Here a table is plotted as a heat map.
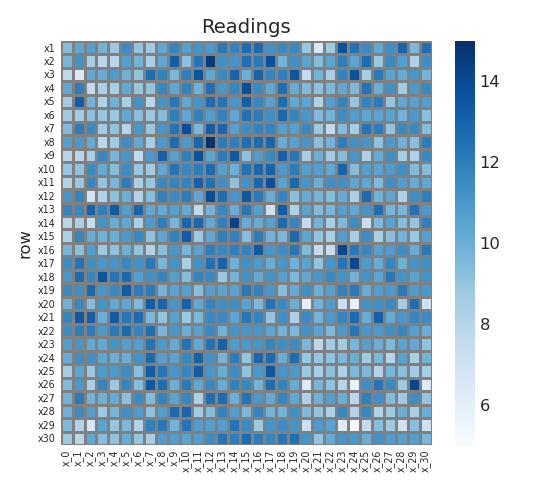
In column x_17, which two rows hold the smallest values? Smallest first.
x13, x21
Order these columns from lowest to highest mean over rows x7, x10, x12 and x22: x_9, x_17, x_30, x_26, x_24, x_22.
x_22, x_24, x_30, x_26, x_17, x_9
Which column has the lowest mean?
x_21
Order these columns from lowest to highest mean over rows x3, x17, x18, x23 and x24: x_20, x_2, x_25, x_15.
x_20, x_25, x_15, x_2
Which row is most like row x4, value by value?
x12
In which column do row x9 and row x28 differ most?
x_11
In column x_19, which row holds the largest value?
x3
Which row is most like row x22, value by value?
x19
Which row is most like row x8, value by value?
x2
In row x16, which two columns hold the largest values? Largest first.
x_23, x_16
